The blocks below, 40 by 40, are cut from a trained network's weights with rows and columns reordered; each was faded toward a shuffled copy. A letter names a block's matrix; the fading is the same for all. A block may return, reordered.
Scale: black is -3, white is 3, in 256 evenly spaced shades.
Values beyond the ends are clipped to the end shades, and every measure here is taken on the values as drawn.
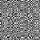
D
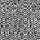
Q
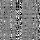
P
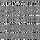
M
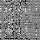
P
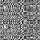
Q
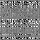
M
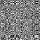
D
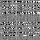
M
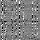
P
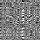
D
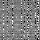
P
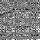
D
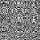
D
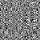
D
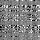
M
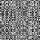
Q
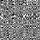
D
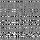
M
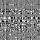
M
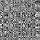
D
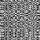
Q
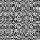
Q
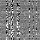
P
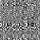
D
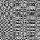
Q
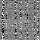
P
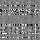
M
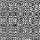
Q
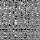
P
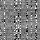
P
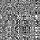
D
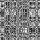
Q
